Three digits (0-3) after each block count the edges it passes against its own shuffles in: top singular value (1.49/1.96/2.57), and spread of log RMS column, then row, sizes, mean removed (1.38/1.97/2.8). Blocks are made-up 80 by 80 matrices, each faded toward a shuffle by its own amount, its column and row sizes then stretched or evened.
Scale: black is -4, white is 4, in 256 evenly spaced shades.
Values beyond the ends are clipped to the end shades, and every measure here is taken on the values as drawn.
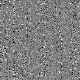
0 2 0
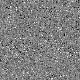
0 0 1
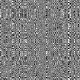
3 3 1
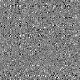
2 1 2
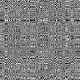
3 2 3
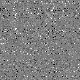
0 1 2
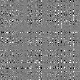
1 3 3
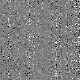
0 3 1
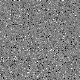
0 1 1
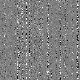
0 3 0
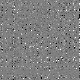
1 2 2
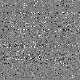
1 1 3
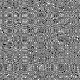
3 0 0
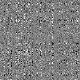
0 3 2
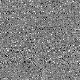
1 0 2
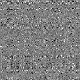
2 1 2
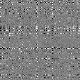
2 2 3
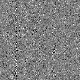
1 2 0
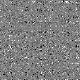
1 2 2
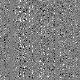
0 3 1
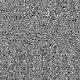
2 1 1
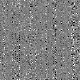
0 3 1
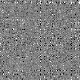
2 2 2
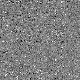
0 1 1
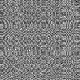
3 1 1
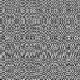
3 2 3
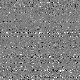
1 1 3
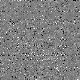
1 1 2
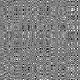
3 3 2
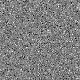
1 0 0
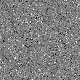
0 0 0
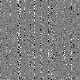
1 3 1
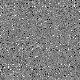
0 1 2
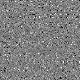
1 1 2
